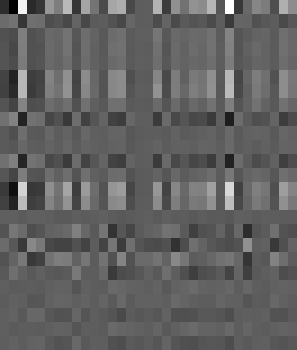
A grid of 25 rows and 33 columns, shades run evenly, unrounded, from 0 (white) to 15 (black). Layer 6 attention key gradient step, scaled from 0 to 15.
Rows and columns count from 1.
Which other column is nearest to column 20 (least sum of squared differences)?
6
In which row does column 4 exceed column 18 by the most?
1
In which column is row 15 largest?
2
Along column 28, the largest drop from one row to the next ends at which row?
18
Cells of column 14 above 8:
19
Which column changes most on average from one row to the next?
26
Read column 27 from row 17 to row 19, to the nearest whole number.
9 10 9
